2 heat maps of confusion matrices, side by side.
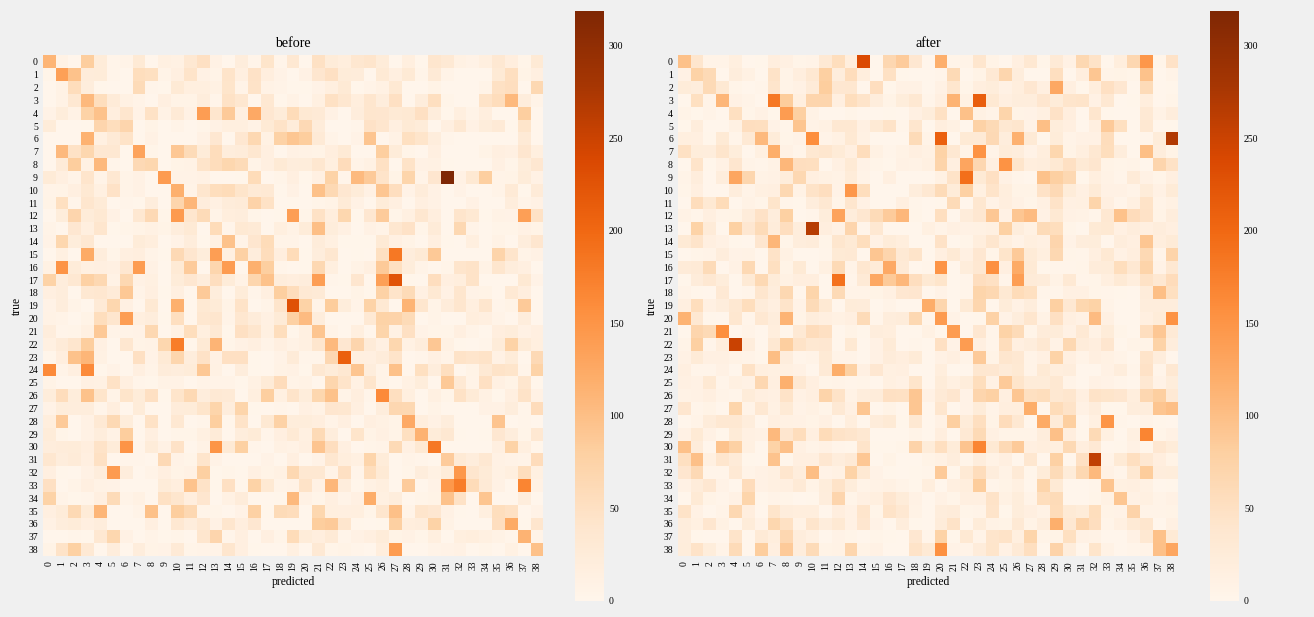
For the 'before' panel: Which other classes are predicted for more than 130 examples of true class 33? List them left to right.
31, 32, 37
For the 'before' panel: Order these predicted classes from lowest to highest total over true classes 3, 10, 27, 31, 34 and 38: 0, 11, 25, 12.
11, 0, 12, 25
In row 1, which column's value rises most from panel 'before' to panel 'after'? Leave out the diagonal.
32
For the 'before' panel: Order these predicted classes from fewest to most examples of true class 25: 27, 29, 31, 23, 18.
27, 29, 23, 18, 31
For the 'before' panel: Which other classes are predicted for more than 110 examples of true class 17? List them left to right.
21, 26, 27
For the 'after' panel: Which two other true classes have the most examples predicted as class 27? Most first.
12, 37
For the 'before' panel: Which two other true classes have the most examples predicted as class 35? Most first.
28, 15
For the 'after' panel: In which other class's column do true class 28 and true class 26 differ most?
33
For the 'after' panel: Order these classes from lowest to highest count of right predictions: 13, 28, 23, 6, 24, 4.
24, 4, 13, 23, 6, 28
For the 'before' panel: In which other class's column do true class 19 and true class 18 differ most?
10
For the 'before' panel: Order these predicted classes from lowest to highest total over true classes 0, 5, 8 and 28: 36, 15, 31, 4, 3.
36, 31, 3, 15, 4
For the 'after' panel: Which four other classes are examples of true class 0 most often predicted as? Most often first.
14, 36, 20, 17
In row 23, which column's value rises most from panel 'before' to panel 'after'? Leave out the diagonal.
29
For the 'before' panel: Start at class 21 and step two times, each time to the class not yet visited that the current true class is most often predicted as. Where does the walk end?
12
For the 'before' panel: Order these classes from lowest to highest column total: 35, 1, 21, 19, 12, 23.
35, 23, 1, 12, 19, 21
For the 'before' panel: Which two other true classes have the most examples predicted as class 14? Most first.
16, 4
